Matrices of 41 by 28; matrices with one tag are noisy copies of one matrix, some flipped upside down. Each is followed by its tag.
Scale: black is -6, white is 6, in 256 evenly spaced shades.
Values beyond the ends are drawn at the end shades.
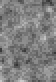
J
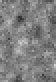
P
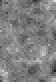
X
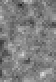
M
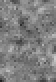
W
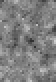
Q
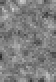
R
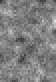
W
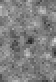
Q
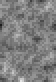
R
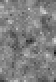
Q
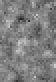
P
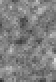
W
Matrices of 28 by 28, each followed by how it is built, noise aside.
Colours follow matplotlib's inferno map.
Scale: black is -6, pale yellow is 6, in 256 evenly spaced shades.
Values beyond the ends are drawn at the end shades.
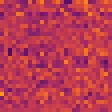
low rank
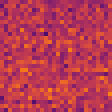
blocks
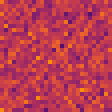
Hankel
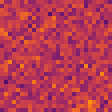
Hankel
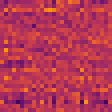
low rank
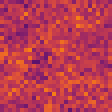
smooth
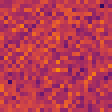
Hankel
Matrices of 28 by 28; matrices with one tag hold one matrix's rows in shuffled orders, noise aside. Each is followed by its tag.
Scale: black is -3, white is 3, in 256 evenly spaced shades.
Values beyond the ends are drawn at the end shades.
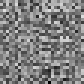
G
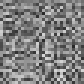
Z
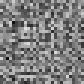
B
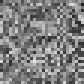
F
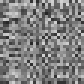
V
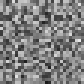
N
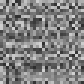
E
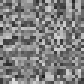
Z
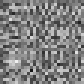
V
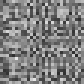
V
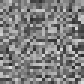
F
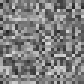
Z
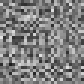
B
